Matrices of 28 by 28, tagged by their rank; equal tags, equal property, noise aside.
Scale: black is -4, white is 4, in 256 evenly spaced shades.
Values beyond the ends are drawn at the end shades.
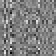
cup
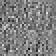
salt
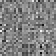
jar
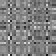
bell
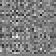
jar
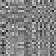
cup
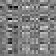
bell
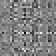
cup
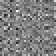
jar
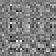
cup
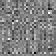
jar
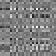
bell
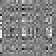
cup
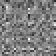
jar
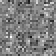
salt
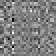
cup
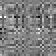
bell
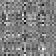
cup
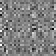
cup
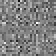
jar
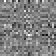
jar
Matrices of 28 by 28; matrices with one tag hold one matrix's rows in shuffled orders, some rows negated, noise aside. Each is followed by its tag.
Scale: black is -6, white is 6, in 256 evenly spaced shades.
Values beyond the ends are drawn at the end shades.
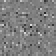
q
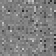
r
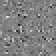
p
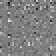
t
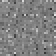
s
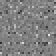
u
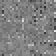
r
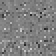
q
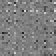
s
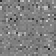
u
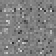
p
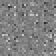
s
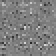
q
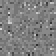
t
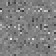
u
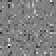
t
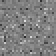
q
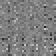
s
